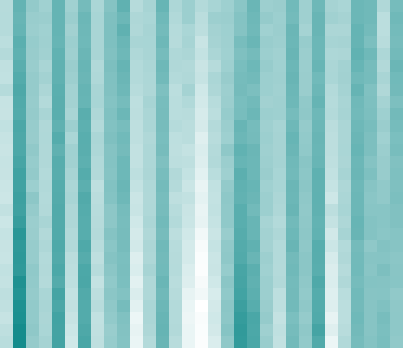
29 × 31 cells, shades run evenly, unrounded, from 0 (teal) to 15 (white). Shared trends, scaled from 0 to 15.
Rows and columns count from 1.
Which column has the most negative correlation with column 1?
24
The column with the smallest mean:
2
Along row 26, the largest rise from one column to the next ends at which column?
26
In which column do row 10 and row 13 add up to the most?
16
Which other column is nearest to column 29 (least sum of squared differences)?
31
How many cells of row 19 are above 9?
14
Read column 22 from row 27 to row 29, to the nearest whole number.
11 11 11
